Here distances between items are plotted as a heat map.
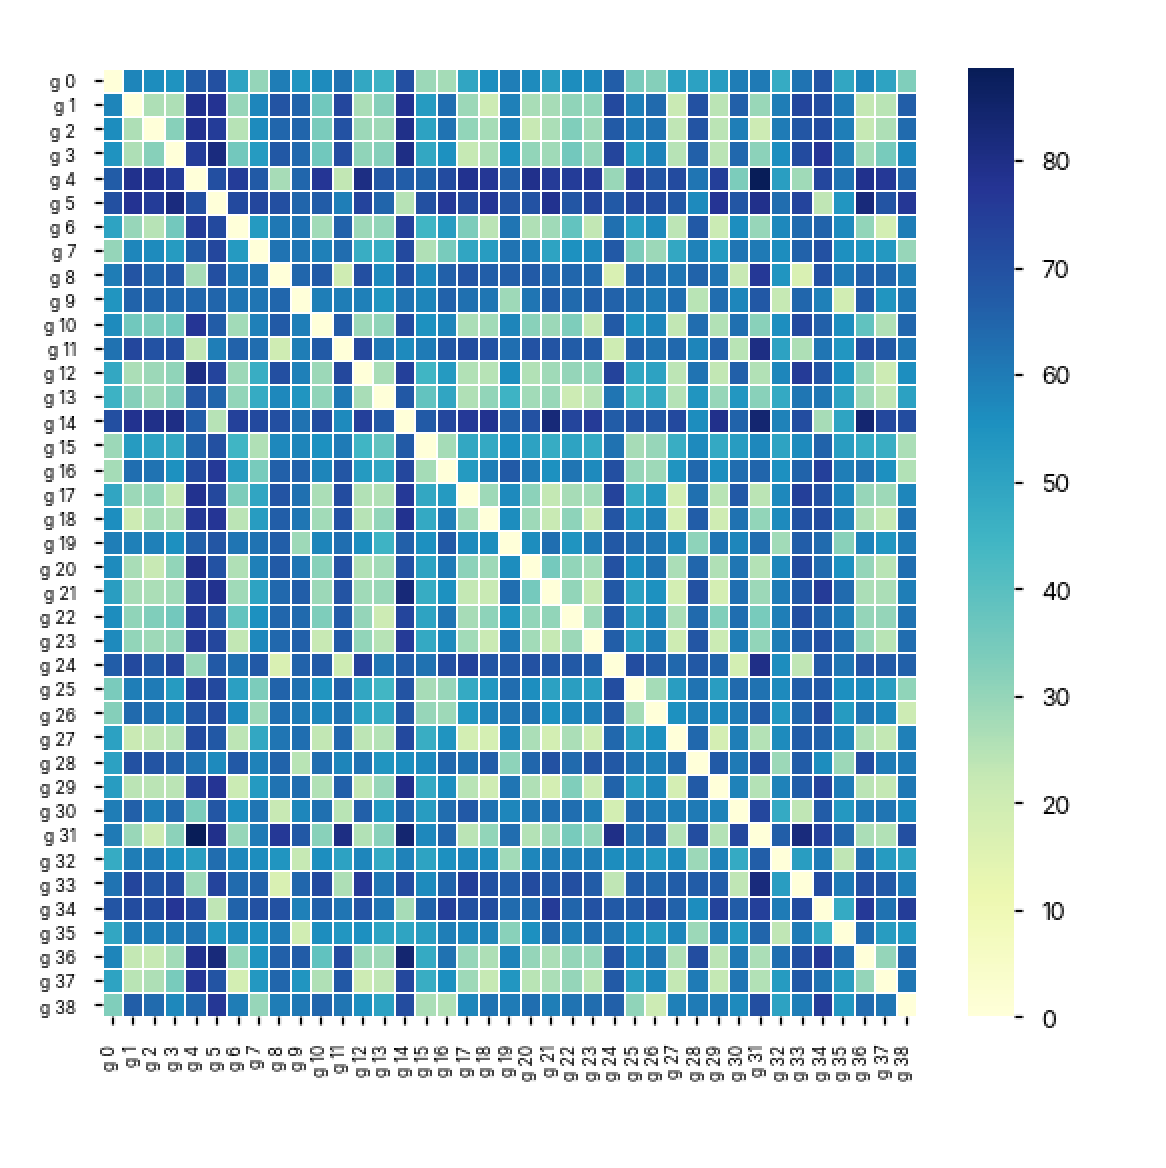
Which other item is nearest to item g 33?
g 8
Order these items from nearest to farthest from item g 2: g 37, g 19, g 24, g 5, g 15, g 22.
g 37, g 22, g 15, g 19, g 24, g 5
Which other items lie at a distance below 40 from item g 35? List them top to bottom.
g 9, g 19, g 28, g 32
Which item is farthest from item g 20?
g 4
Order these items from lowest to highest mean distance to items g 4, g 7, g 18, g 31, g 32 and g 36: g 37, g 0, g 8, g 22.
g 37, g 22, g 0, g 8
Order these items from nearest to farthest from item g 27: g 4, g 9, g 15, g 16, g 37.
g 37, g 15, g 16, g 9, g 4
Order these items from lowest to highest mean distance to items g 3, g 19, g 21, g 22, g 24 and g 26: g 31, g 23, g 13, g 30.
g 13, g 23, g 31, g 30
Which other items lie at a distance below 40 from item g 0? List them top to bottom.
g 7, g 15, g 16, g 25, g 26, g 38
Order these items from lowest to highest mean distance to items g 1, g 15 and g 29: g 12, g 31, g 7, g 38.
g 12, g 31, g 7, g 38
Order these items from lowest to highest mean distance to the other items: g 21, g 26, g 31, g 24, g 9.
g 21, g 31, g 26, g 9, g 24
